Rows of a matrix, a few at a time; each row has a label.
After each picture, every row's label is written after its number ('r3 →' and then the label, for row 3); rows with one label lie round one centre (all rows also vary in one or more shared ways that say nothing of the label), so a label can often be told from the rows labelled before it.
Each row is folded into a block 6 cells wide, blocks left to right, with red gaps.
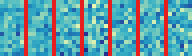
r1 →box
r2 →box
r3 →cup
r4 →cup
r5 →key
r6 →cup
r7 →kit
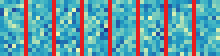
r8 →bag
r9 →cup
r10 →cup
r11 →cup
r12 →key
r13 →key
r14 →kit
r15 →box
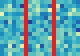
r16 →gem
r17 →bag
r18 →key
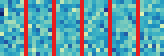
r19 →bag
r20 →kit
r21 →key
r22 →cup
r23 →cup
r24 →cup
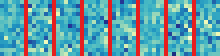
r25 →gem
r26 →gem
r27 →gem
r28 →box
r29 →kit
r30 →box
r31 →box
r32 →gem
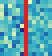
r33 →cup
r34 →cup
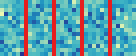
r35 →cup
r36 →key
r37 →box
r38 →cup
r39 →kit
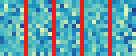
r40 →kit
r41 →kit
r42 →box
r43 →gem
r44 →gem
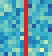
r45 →cup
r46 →gem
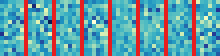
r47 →box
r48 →box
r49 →bag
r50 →gem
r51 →kit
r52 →kit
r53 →bag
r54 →cup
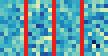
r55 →box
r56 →box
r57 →gem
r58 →bag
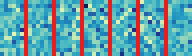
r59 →gem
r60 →kit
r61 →kit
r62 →gem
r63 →cup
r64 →cup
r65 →key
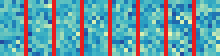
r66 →gem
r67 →cup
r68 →key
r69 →gem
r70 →gem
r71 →key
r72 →key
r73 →gem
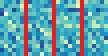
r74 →bag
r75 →kit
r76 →cup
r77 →bag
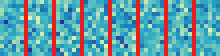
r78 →key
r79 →bag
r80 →key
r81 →gem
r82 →box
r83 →kit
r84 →cup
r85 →kit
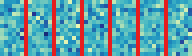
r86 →key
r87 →cup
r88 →key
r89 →box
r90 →bag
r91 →box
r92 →gem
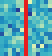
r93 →box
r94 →bag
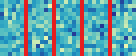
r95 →bag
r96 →kit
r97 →box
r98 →box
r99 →key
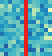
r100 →cup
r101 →bag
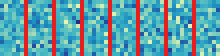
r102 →gem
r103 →key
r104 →cup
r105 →box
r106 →kit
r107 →bag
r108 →cup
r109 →gem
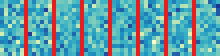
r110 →bag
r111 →box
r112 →cup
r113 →cup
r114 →box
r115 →key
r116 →box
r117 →gem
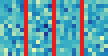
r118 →kit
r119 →box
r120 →box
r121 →key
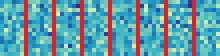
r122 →gem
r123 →bag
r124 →gem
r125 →bag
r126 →gem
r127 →kit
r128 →kit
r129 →gem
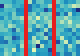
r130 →gem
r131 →kit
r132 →cup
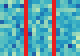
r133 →bag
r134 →gem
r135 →gem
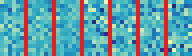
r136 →kit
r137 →kit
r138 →key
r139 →bag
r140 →kit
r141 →key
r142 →key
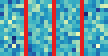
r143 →gem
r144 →cup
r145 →gem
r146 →key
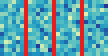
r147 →kit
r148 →key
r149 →key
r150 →bag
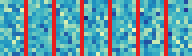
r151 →key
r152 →box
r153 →bag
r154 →kit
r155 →bag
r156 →key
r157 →gem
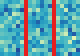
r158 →box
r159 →key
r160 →key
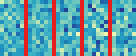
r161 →bag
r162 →gem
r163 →box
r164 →kit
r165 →box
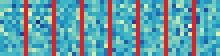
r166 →bag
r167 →kit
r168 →kit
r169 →gem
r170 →cup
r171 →gem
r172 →cup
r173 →box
